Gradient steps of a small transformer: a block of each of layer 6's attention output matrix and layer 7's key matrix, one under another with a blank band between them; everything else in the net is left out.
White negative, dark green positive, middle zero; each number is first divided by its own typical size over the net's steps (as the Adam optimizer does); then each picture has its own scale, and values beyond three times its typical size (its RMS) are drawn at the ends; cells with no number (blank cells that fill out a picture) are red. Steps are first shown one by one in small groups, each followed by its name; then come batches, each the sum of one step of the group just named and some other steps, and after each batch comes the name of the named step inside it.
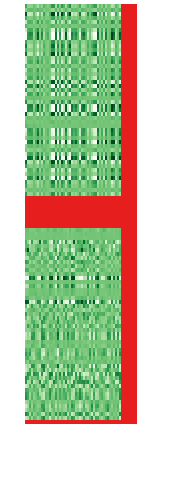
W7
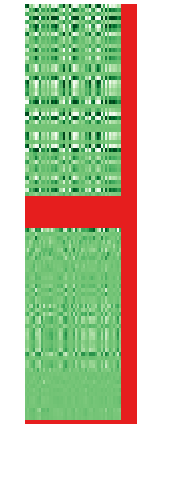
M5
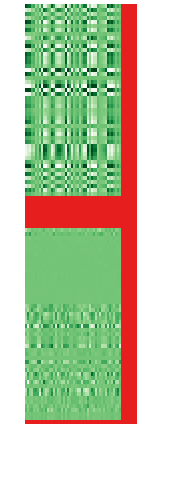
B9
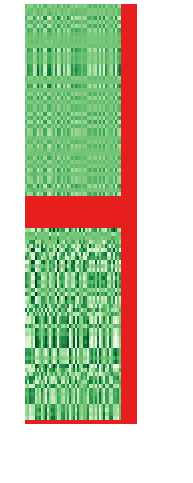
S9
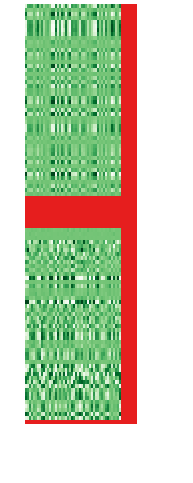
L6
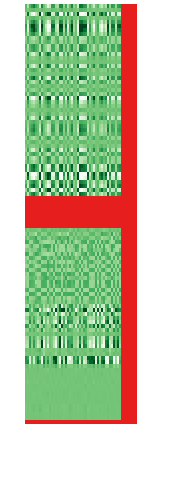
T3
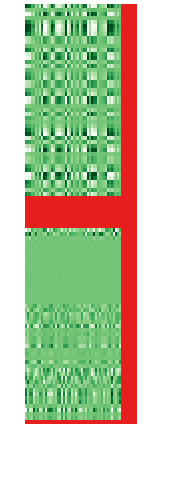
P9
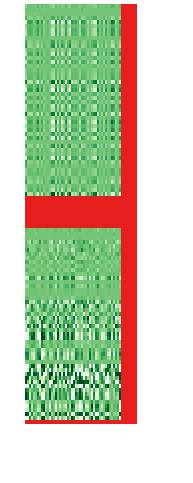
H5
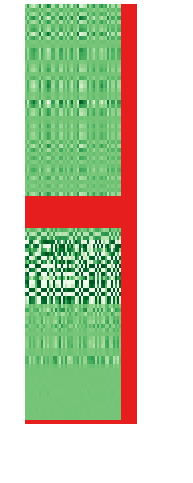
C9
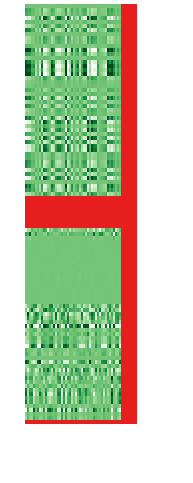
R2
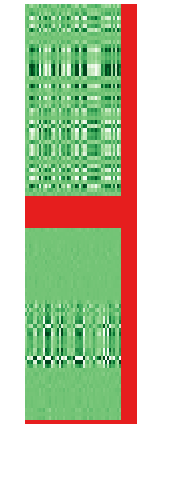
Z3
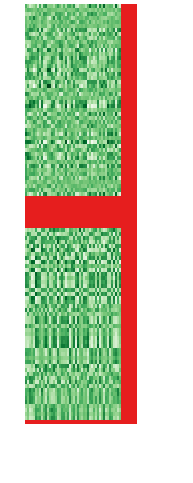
S9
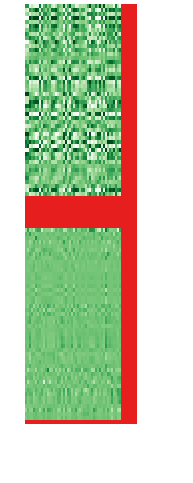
M5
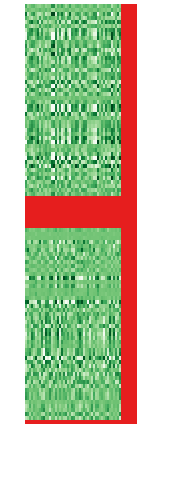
W7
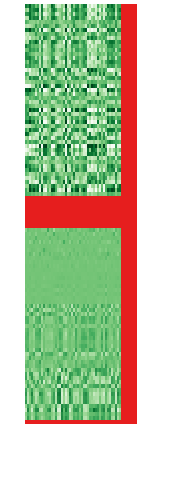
B9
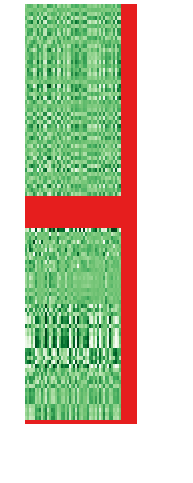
S9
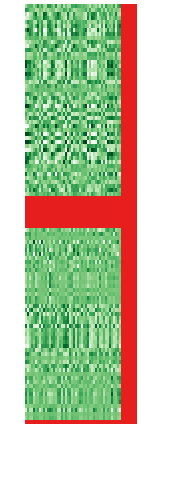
R2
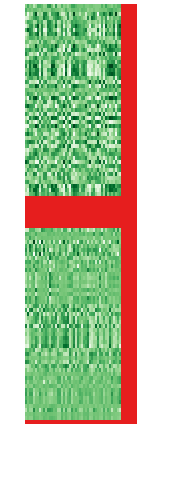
R2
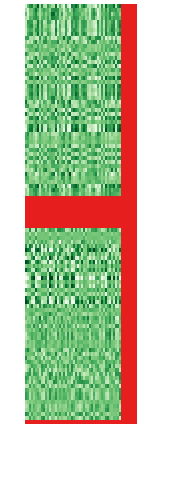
L6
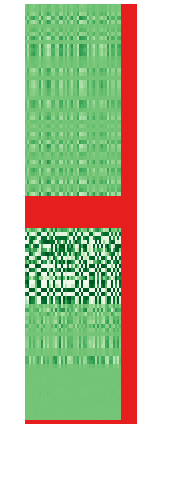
C9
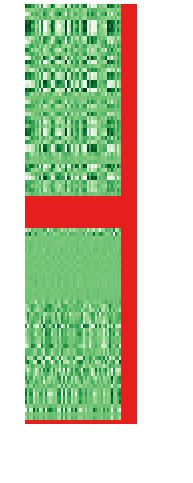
P9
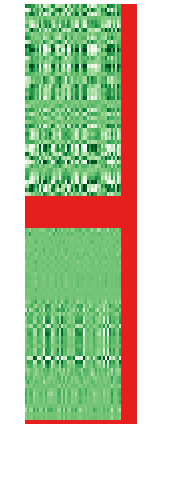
Z3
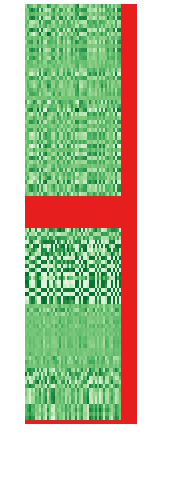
C9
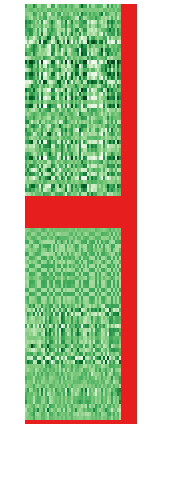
Z3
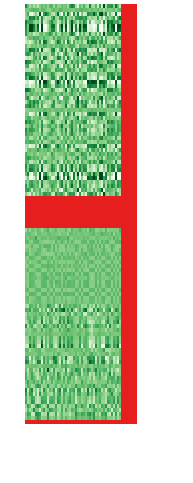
T3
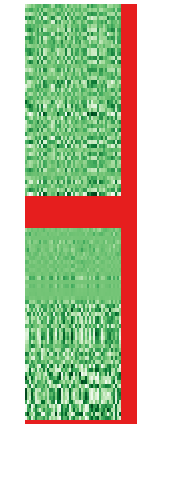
H5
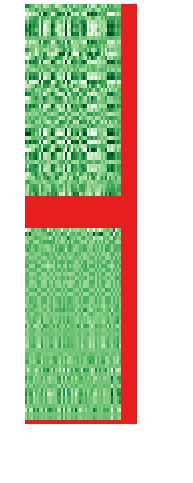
P9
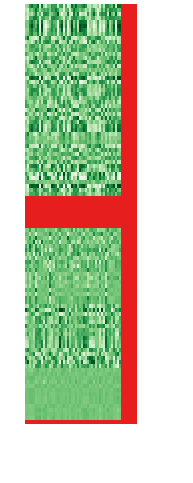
T3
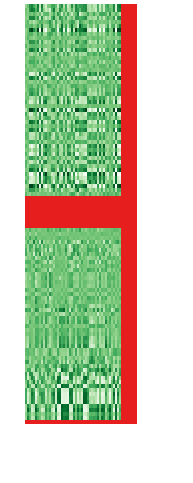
T3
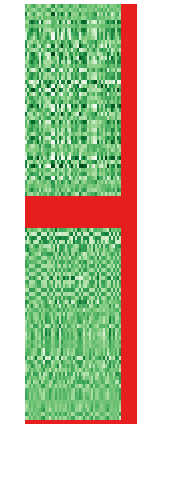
W7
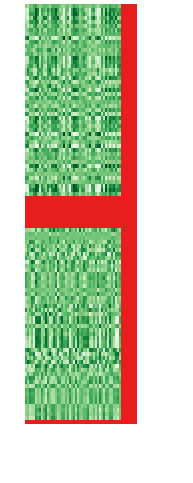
S9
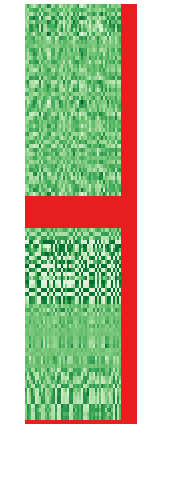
C9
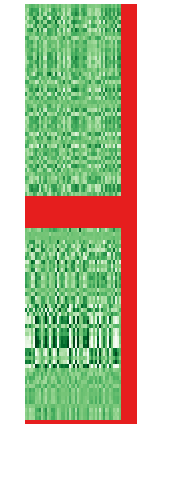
S9
